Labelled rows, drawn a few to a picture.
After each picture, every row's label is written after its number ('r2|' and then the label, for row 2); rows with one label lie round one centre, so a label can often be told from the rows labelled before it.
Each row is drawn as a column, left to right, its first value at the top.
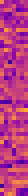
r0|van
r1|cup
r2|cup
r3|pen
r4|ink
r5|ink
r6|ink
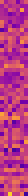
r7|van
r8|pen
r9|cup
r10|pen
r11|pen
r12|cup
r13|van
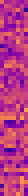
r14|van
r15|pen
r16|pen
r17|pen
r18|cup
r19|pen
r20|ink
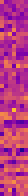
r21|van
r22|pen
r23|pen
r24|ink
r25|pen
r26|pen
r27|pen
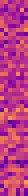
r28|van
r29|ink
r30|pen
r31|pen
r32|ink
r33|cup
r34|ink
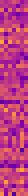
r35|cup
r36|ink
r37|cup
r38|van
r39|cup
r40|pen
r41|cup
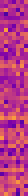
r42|pen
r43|cup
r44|pen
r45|pen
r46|ink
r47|pen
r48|van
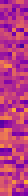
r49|pen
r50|pen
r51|pen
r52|ink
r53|van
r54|van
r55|ink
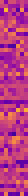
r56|van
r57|cup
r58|van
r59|van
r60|ink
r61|cup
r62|ink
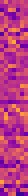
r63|ink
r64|van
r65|cup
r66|cup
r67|ink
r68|van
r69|van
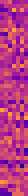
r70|ink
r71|ink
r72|van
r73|cup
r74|pen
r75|cup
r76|pen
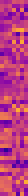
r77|pen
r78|pen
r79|pen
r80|cup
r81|ink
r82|cup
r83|ink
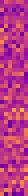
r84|cup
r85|van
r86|pen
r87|ink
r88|van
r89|ink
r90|pen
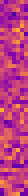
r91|ink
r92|pen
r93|pen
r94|cup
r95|cup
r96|van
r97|ink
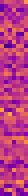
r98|ink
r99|van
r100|van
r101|cup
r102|ink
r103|ink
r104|van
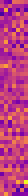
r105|pen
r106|cup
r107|pen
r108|van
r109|ink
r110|van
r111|ink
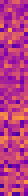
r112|van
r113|pen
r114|cup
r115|van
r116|van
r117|pen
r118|ink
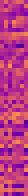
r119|pen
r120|van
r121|pen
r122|van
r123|van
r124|van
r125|pen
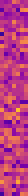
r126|ink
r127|pen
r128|pen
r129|van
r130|ink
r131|cup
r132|cup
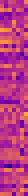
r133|cup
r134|cup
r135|cup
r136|van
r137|cup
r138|pen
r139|van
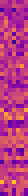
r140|ink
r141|van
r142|pen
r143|ink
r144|pen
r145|pen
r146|ink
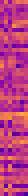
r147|pen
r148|van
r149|pen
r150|van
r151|van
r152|van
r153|van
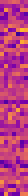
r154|ink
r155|cup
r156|van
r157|van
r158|ink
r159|cup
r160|cup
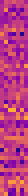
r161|pen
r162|cup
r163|ink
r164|ink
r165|pen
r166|ink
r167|pen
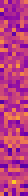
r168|cup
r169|van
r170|pen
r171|ink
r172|pen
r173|van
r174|van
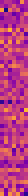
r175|cup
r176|ink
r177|cup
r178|pen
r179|cup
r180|van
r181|ink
